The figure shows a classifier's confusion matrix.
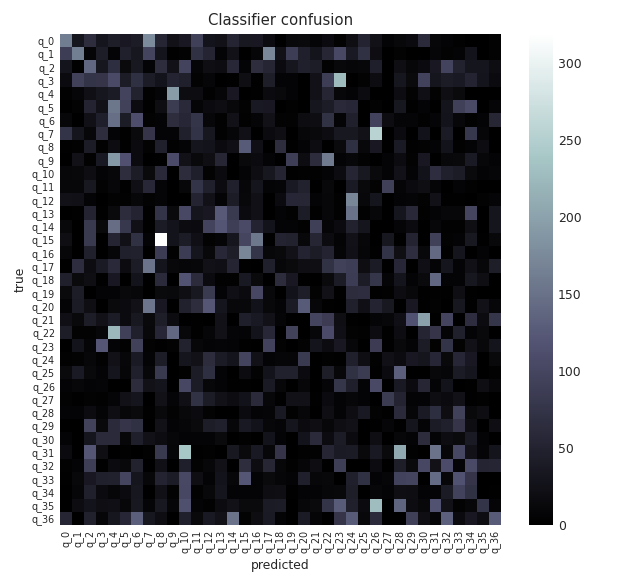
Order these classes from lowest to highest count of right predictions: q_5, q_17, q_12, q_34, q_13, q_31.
q_12, q_17, q_34, q_5, q_13, q_31
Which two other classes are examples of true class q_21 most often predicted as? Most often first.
q_30, q_29
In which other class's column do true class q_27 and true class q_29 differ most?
q_2
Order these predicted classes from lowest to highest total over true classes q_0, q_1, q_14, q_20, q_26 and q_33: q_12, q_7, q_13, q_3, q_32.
q_32, q_3, q_13, q_12, q_7
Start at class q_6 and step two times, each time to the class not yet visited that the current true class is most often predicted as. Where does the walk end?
q_9
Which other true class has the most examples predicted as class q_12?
q_20
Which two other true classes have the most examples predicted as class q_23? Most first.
q_3, q_35
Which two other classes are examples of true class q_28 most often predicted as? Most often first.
q_33, q_31
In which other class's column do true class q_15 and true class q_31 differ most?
q_8
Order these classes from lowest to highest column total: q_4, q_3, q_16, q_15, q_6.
q_3, q_16, q_15, q_6, q_4
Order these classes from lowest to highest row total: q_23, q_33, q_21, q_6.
q_23, q_6, q_21, q_33
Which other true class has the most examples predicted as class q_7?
q_0
